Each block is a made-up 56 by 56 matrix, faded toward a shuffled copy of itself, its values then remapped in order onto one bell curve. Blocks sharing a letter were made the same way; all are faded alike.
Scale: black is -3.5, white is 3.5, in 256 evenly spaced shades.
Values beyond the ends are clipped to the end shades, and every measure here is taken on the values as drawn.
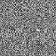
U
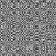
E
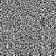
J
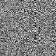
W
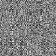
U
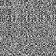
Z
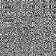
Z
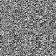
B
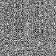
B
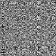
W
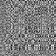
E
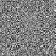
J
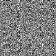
B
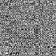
Z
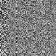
B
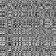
E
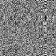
U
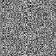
B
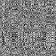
W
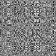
W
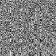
B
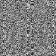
B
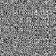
J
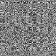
Z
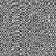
E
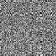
J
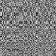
E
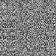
U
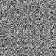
U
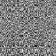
J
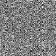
B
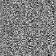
B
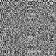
J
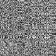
J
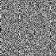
B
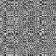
E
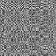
E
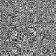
W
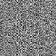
U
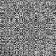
J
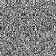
U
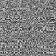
Z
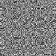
Z
